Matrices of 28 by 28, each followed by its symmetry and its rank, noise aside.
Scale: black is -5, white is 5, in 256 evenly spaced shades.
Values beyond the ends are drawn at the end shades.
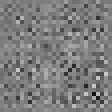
symmetric, rank four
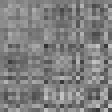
symmetric, rank two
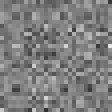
no symmetry, rank four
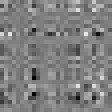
no symmetry, rank three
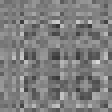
symmetric, rank two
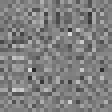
antisymmetric, rank four
